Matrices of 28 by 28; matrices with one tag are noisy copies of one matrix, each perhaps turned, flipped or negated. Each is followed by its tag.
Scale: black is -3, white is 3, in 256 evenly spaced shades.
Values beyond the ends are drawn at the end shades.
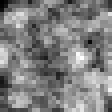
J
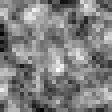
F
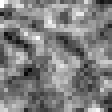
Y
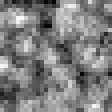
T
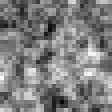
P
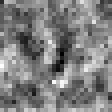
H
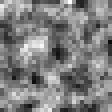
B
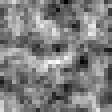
H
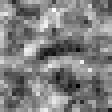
H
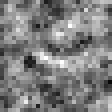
H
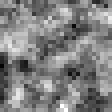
T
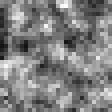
T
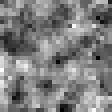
T
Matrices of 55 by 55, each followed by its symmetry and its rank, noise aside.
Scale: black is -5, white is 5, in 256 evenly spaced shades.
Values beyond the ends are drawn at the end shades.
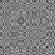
symmetric, rank three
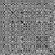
symmetric, rank four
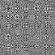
symmetric, rank six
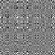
symmetric, rank three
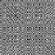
symmetric, rank three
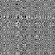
no symmetry, rank four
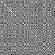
symmetric, rank four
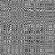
no symmetry, rank three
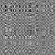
no symmetry, rank three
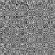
no symmetry, rank six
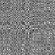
symmetric, rank three
